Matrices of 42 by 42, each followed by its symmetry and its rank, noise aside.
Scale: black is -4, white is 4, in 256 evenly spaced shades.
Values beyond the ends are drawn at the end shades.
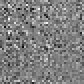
antisymmetric, rank eight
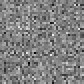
no symmetry, rank eight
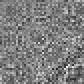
symmetric, rank six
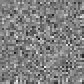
symmetric, rank eight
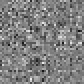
antisymmetric, rank six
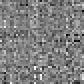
antisymmetric, rank six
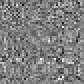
no symmetry, rank eight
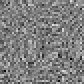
no symmetry, rank eight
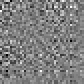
antisymmetric, rank four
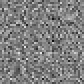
antisymmetric, rank six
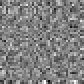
no symmetry, rank six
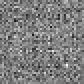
no symmetry, rank eight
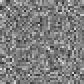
symmetric, rank eight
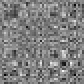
symmetric, rank four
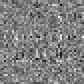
no symmetry, rank six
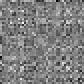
symmetric, rank six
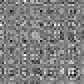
symmetric, rank four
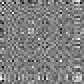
symmetric, rank four
